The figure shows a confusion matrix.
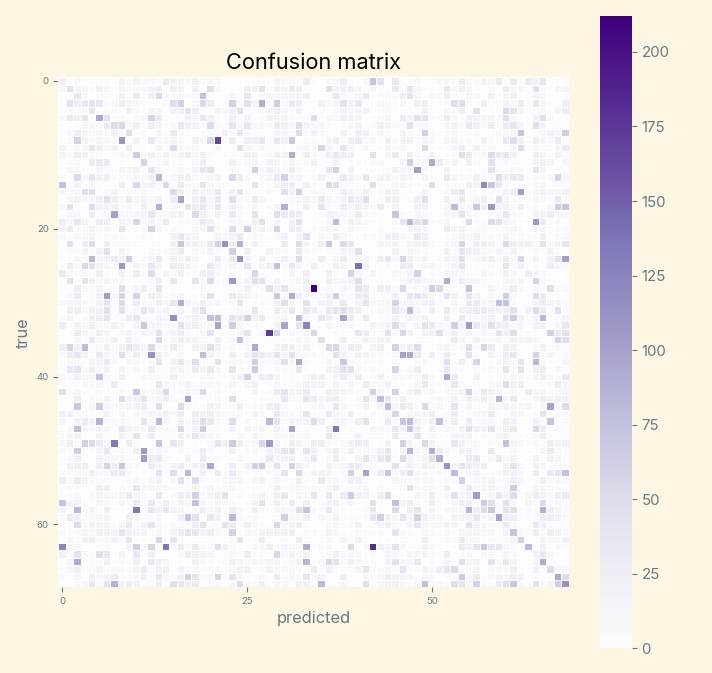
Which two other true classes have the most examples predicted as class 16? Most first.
30, 22
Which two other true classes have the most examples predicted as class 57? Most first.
14, 63
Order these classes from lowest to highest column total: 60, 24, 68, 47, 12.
24, 68, 12, 47, 60
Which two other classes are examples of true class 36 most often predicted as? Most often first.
26, 3
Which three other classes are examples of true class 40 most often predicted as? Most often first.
52, 5, 25
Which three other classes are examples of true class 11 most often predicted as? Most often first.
50, 47, 58
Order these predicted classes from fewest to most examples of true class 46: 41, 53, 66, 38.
38, 53, 41, 66
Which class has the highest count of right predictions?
33
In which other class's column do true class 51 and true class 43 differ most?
17
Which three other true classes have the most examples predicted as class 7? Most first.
49, 18, 68
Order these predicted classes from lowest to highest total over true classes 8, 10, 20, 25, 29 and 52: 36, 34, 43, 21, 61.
43, 34, 36, 61, 21
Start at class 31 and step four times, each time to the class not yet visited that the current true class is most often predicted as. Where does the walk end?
48
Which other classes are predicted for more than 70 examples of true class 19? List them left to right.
37, 47, 64
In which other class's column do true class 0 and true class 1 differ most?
42
